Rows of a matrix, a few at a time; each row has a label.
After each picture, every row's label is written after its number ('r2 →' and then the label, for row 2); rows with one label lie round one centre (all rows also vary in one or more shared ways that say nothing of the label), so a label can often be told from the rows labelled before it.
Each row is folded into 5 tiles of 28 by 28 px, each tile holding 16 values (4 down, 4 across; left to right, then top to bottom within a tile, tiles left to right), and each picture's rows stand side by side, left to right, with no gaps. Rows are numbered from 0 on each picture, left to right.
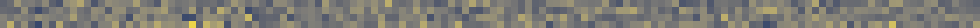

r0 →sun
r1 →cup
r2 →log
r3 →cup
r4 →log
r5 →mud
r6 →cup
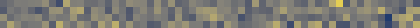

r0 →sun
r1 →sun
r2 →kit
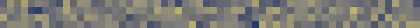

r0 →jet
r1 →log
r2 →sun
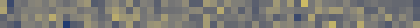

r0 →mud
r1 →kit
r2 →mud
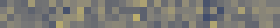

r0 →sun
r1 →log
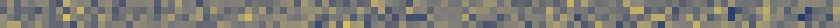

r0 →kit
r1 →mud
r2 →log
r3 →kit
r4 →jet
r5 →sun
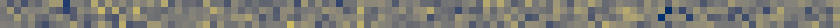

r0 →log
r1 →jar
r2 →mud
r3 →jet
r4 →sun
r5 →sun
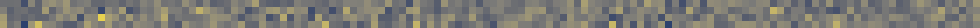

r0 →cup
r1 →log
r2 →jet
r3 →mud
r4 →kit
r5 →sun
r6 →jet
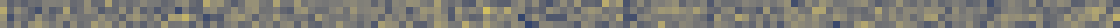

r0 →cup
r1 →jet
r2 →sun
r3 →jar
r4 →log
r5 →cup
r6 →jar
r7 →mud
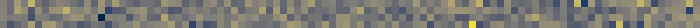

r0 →sun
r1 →mud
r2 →sun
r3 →cup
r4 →sun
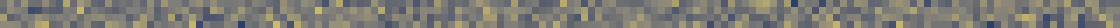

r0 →jet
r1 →jet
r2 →jar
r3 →jar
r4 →log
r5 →kit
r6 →jar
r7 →jet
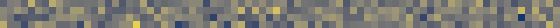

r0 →sun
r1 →log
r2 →jar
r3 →sun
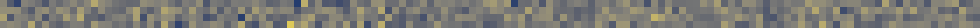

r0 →mud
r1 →log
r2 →mud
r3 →kit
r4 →jar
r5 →log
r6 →log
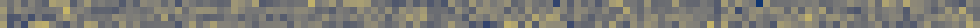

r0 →cup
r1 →log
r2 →kit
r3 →mud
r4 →cup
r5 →mud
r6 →kit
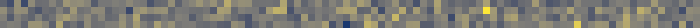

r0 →sun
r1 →kit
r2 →mud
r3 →jar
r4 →jar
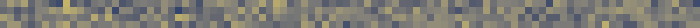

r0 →jar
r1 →jet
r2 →mud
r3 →jet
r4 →mud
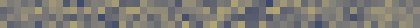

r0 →log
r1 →log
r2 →log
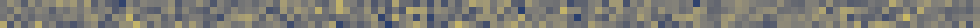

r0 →kit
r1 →cup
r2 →kit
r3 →cup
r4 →mud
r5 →mud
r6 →cup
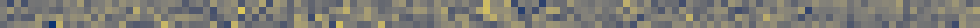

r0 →jar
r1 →jet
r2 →jar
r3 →kit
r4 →kit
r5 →sun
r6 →log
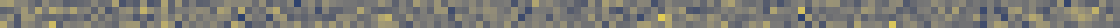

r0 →log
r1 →mud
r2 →cup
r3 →sun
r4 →cup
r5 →sun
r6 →cup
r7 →jar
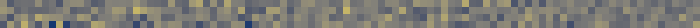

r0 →mud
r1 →kit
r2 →cup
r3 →kit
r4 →jet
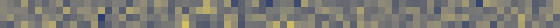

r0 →jet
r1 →jet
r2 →mud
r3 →kit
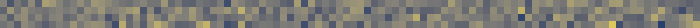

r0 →log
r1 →jar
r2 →sun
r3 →sun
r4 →jet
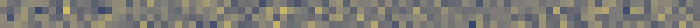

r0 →cup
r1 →kit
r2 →mud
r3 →log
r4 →log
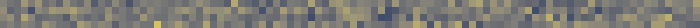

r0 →mud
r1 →jar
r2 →sun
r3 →kit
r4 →cup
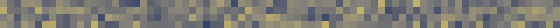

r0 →mud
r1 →mud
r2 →sun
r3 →mud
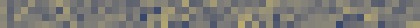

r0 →cup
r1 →kit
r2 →jet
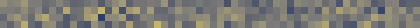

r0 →jet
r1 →jar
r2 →mud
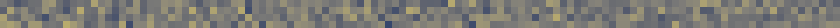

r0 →log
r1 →sun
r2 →kit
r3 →sun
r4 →sun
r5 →log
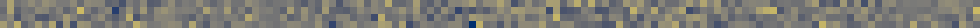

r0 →kit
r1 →cup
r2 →log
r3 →sun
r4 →sun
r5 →log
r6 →log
